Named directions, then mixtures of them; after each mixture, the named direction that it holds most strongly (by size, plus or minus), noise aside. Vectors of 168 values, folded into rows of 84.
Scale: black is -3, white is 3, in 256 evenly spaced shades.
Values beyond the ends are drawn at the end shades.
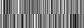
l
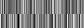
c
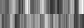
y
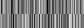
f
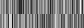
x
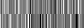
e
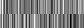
l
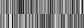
x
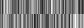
l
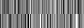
e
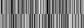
f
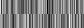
f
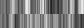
y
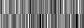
e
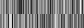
x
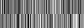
e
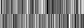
f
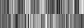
y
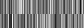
x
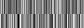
c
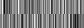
l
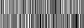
e
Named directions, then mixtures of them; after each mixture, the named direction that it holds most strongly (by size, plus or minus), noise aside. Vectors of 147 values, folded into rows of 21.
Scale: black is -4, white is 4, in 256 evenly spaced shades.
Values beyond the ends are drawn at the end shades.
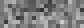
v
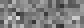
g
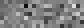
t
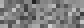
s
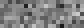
t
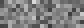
s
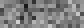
s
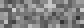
v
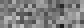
g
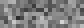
v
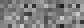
t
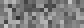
v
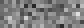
t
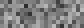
g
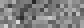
v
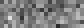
v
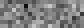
s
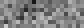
v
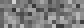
g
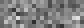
g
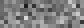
t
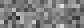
g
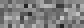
t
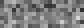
v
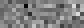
t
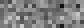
g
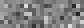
t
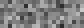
g
